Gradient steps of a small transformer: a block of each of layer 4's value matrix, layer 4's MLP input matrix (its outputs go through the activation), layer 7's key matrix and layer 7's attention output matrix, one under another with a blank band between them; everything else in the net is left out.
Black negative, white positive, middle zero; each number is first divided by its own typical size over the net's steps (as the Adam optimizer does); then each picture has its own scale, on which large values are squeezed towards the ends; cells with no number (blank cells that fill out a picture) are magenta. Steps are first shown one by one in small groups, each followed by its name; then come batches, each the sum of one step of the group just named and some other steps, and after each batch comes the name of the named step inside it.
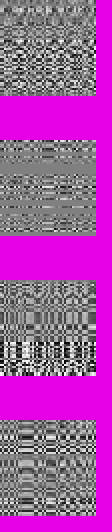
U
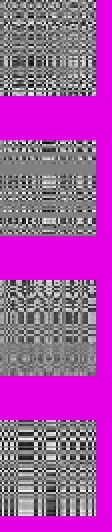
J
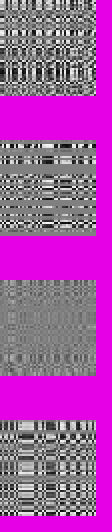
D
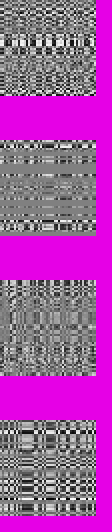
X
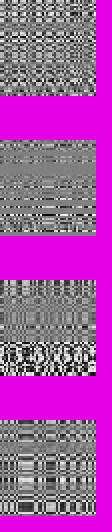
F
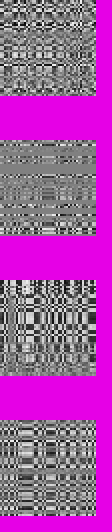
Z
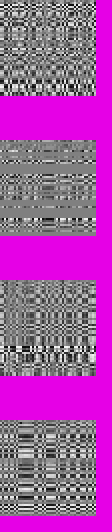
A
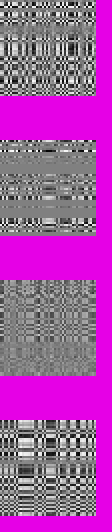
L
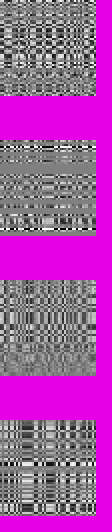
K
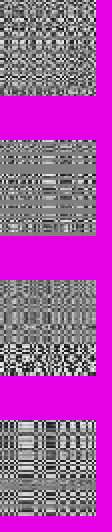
X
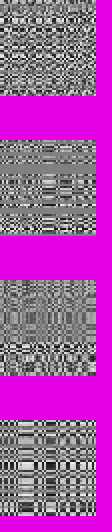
K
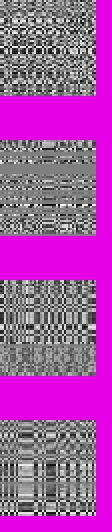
D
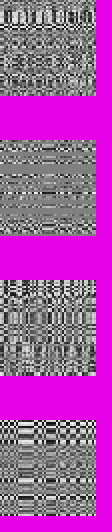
U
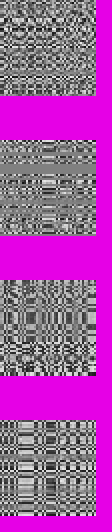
J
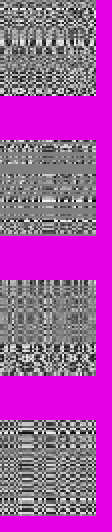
X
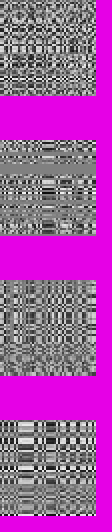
J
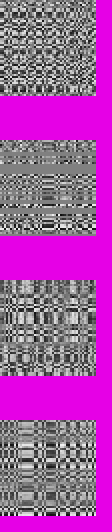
Z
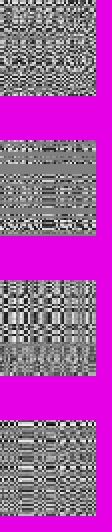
X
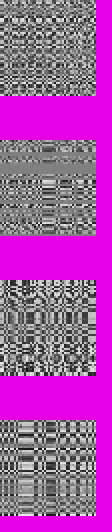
J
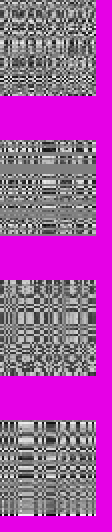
J
